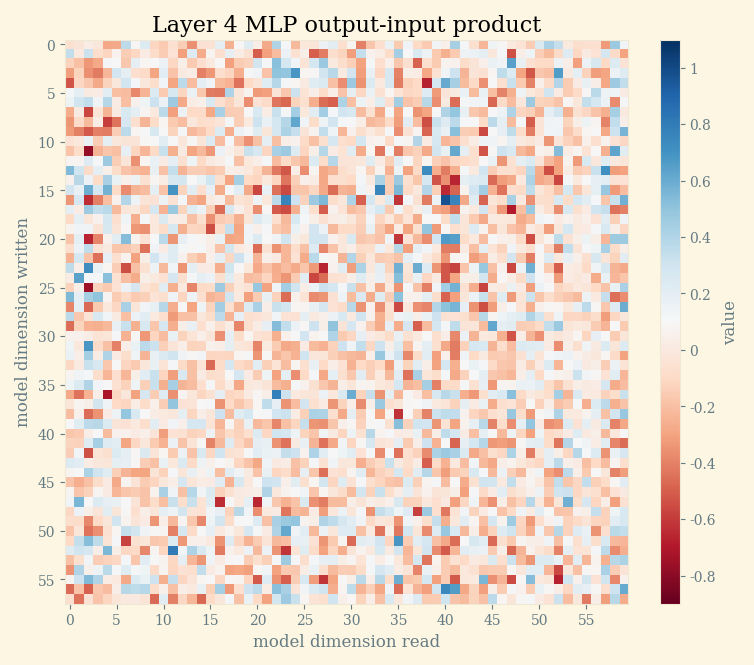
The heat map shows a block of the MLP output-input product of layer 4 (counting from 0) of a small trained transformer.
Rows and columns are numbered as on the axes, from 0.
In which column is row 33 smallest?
15
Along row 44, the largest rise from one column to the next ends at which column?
53
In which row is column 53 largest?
47
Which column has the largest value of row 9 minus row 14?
41
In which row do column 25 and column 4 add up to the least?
36
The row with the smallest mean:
13
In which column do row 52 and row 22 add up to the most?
11
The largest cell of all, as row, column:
16, 40
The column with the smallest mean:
45
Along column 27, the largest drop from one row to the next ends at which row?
17
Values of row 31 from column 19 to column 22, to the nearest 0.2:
0 -0.4 0 -0.2
